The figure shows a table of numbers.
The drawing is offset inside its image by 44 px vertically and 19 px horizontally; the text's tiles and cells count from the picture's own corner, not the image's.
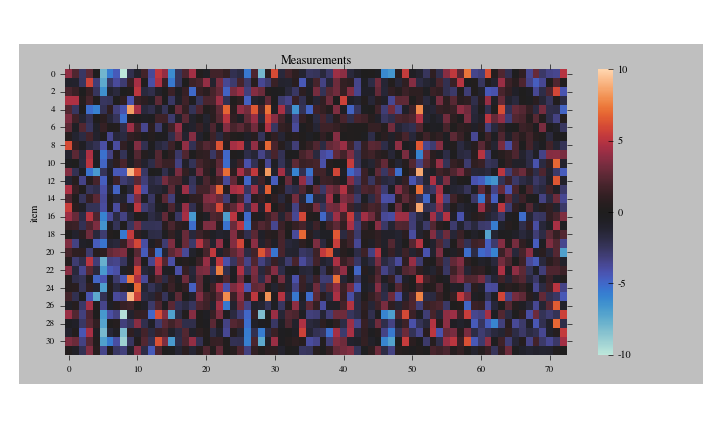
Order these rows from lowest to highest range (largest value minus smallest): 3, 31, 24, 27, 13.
31, 3, 13, 24, 27
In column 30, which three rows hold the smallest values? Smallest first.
20, 12, 17
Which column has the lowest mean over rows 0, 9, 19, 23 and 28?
5
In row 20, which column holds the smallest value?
72
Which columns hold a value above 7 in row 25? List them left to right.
9, 23, 29, 51
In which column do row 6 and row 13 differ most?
22
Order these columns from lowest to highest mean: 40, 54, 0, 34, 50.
50, 34, 54, 40, 0
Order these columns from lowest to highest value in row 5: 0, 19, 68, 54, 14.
54, 19, 14, 68, 0
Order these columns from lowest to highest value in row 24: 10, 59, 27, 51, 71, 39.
59, 51, 27, 39, 71, 10
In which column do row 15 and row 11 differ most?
9
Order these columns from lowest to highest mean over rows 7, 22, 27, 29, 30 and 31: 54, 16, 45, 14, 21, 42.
42, 16, 54, 21, 45, 14
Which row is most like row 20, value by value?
6
